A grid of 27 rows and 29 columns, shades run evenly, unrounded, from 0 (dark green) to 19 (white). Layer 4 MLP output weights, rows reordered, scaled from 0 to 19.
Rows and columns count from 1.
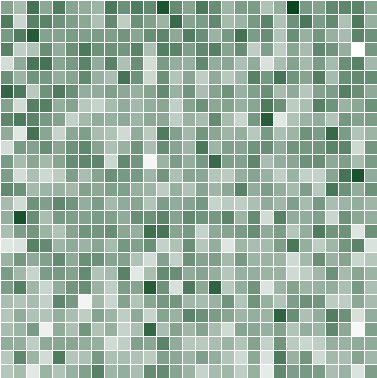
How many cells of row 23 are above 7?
26
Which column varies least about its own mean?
6
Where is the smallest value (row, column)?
1, 23
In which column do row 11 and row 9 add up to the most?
22
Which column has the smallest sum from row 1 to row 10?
3
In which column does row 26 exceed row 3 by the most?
19
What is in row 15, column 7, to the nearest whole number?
11
